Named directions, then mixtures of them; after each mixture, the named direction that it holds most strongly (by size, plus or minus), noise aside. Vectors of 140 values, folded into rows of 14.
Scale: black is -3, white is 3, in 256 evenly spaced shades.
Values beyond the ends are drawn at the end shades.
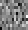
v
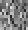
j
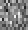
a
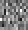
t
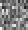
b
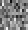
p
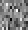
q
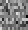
v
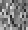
j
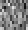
a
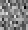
a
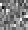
b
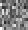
b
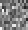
b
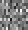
t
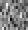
j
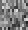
q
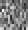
j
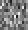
a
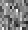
q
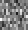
t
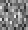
a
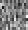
v
